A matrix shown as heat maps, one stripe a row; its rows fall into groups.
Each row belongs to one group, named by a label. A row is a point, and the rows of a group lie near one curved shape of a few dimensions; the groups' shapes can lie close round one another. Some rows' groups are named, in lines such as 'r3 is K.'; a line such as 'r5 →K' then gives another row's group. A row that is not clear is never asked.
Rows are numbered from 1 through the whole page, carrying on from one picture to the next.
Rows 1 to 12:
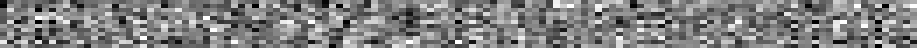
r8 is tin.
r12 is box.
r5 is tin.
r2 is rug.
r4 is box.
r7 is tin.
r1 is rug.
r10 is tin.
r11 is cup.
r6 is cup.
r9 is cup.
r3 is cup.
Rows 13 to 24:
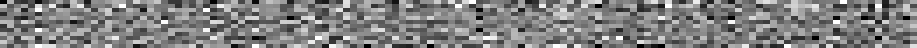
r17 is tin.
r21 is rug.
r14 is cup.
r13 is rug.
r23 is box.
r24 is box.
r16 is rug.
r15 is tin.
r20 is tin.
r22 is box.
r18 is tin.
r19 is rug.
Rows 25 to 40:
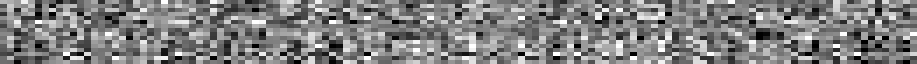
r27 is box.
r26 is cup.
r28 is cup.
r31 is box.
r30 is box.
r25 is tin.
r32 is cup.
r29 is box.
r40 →tin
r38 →rug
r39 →rug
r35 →tin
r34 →cup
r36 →box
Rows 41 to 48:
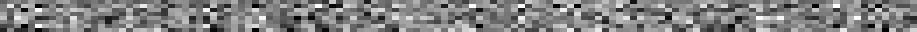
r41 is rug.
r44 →rug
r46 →cup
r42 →box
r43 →tin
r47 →tin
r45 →cup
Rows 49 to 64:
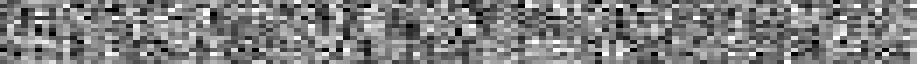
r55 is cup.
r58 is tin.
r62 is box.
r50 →rug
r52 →tin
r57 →cup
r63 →box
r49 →box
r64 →box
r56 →cup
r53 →rug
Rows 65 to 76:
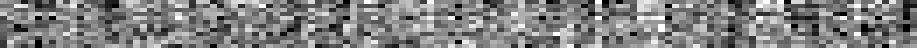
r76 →rug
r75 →cup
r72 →tin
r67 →box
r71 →tin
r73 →rug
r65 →box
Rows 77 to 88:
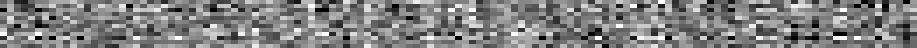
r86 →cup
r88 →box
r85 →rug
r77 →tin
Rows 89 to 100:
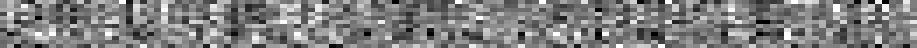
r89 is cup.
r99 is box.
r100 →tin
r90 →tin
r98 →box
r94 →cup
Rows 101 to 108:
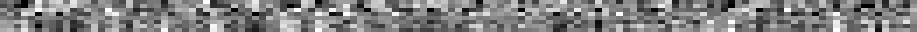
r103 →box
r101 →tin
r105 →cup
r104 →box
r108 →tin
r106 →tin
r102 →tin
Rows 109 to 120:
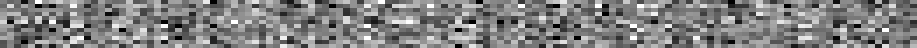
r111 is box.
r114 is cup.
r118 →rug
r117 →cup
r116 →cup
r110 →box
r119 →tin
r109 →tin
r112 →box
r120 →cup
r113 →cup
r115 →rug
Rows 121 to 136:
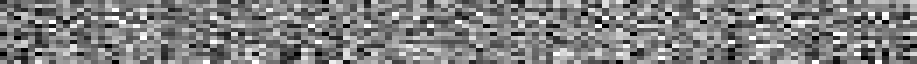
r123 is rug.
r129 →rug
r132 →cup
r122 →box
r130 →tin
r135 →tin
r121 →rug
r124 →cup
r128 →box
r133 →tin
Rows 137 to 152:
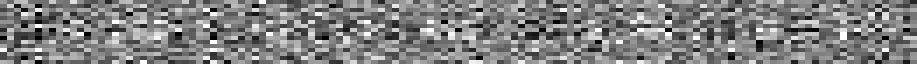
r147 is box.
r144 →cup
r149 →rug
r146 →rug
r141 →cup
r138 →box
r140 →tin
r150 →rug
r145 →rug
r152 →tin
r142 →rug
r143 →tin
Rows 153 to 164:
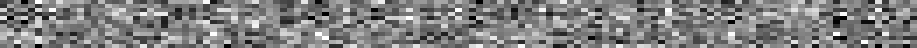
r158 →tin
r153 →tin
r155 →cup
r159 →box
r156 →rug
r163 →tin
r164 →tin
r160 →box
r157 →cup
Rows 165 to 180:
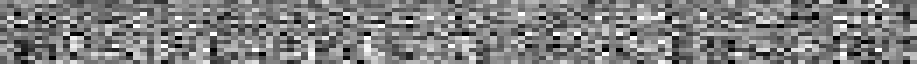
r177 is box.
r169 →cup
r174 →rug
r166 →cup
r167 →box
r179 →cup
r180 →tin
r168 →tin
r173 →rug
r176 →rug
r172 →rug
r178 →cup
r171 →cup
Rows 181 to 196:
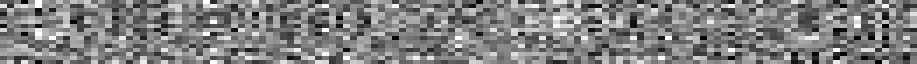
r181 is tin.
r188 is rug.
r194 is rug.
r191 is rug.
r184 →rug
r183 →cup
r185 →rug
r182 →rug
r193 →tin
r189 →tin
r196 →tin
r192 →cup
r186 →rug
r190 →cup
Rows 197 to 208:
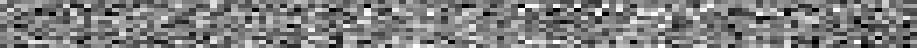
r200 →box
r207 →rug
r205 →cup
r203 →tin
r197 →rug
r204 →cup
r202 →rug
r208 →tin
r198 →rug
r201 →cup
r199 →box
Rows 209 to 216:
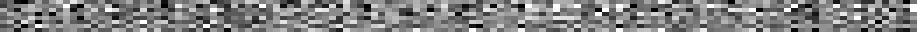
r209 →tin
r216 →tin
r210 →rug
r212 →cup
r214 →tin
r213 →rug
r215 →tin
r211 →box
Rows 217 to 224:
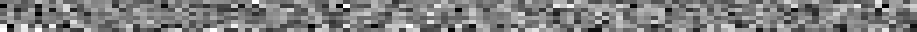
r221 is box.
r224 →rug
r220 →box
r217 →box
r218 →rug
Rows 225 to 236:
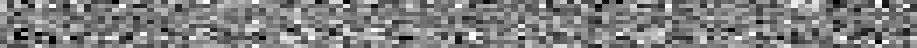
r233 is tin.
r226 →cup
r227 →rug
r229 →rug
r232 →tin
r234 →cup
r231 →cup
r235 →cup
